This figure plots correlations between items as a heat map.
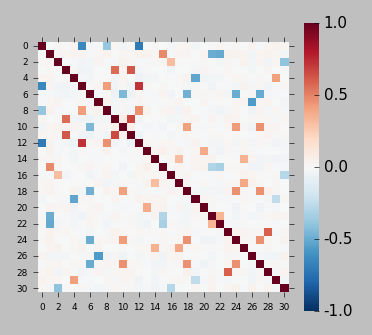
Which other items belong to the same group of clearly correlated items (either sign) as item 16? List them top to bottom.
2, 30
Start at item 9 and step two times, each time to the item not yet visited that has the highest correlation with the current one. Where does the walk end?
3
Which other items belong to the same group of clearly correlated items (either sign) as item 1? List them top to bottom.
15, 21, 22
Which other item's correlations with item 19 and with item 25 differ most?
4
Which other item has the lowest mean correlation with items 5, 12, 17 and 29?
0
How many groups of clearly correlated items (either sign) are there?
10
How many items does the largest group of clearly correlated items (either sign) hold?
5
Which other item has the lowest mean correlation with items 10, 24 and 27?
6
